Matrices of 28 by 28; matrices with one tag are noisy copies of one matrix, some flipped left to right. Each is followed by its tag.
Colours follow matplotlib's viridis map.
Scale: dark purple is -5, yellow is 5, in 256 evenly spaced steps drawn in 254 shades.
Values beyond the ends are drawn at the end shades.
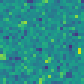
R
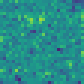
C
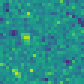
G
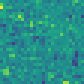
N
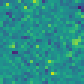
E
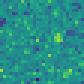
G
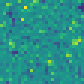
E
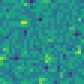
R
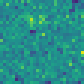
C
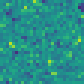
E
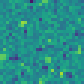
R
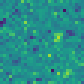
G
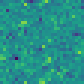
R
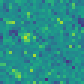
G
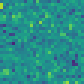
N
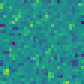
N
